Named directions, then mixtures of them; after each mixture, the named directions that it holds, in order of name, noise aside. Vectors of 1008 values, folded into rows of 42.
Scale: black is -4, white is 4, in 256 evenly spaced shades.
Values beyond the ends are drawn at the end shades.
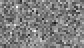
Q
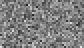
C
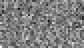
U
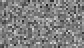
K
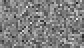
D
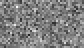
Q.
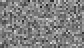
K.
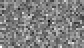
U.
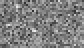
K, Q.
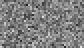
C.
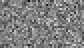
D, K.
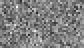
Q.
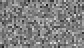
K.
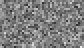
C, D, Q.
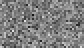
C.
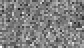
C, U.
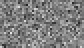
C, Q.
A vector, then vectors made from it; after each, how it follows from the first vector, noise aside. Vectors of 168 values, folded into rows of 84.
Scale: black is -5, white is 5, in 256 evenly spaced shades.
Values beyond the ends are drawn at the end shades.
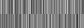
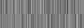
negated, shrunk.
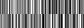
wrapped around, scaled up.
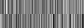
reversed, negated.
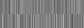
wrapped around, shrunk.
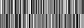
scaled up.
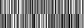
wrapped around, negated, scaled up.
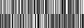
wrapped around, scaled up.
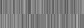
negated, shrunk.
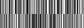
wrapped around, scaled up.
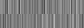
wrapped around, negated, shrunk.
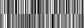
wrapped around, scaled up.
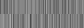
wrapped around, negated, shrunk.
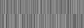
wrapped around, shrunk.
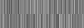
wrapped around, negated, shrunk.
